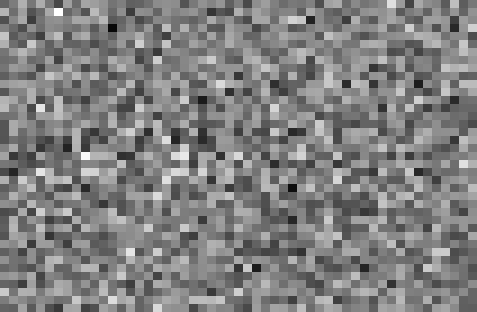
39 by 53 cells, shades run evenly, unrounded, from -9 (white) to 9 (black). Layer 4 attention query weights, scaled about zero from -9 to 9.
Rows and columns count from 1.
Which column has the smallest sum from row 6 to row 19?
37
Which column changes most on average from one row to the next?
10
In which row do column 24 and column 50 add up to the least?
32
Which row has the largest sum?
18
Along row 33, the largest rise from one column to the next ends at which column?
36
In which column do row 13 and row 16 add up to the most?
23
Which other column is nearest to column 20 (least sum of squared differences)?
11
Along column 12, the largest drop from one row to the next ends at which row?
27
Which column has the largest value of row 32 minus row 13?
47
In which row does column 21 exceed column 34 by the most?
3
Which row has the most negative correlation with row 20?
17
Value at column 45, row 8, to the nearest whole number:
-3
